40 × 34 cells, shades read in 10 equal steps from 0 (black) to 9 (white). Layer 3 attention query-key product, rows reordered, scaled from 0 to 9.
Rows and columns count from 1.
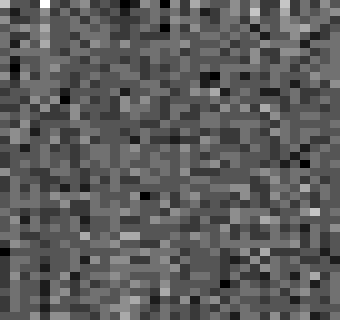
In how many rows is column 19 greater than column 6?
11
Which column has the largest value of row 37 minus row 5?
17
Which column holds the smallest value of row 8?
2
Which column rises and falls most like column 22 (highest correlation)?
21
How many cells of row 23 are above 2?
24
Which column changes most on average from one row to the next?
27
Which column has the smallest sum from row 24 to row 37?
5
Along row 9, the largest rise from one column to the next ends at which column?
3
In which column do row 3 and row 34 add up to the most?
18
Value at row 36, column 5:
1
